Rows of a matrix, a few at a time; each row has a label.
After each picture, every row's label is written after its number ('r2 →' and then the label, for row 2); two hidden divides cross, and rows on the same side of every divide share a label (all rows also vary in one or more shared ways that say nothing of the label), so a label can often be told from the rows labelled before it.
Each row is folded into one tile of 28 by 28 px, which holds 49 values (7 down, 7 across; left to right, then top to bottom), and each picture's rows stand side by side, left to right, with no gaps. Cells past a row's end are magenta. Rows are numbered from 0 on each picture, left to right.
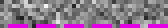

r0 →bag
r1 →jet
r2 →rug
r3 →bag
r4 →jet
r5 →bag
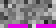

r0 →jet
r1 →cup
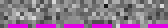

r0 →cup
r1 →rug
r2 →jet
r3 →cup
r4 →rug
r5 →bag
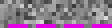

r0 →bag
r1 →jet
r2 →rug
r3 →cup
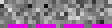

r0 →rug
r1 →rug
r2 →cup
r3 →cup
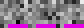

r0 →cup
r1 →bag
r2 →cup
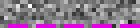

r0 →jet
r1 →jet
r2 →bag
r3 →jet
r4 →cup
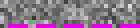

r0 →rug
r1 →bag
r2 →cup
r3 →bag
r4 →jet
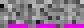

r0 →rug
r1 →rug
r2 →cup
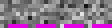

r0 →cup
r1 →jet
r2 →cup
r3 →rug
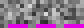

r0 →cup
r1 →cup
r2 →bag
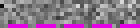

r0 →rug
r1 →rug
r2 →jet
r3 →jet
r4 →bag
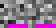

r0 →rug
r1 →jet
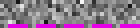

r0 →jet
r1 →cup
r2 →rug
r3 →cup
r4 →rug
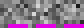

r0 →rug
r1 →bag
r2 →cup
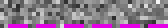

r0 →rug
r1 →cup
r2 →cup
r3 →rug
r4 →jet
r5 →rug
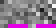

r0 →bag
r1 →bag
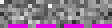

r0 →cup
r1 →bag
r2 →cup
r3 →bag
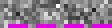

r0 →bag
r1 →cup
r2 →bag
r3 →jet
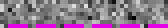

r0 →jet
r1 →rug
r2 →jet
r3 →jet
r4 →bag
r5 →jet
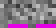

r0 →cup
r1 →cup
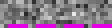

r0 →bag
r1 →jet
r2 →cup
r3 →rug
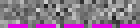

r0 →bag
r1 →rug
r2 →jet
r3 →cup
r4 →jet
